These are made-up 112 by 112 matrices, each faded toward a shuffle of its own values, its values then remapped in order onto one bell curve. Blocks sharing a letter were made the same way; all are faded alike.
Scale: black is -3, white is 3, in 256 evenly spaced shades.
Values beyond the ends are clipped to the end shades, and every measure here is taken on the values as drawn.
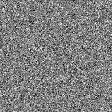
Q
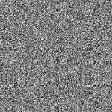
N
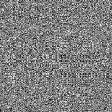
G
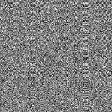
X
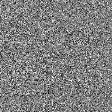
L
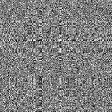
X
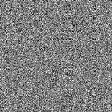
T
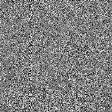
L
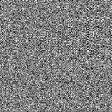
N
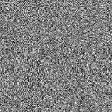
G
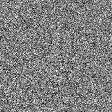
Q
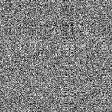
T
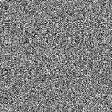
T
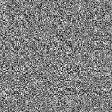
N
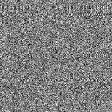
T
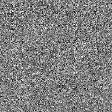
L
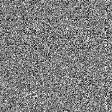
L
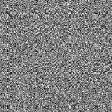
X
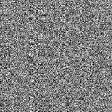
G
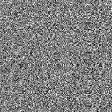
N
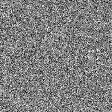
Q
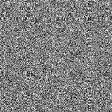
G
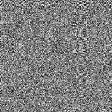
N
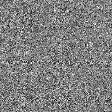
L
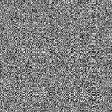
X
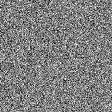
Q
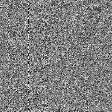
L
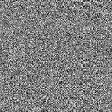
G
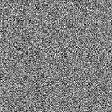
G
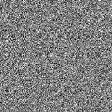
T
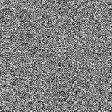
G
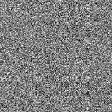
T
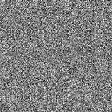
T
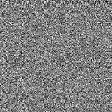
N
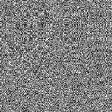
X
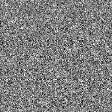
L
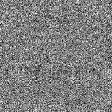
T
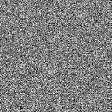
T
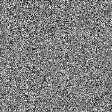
L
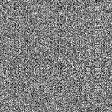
T
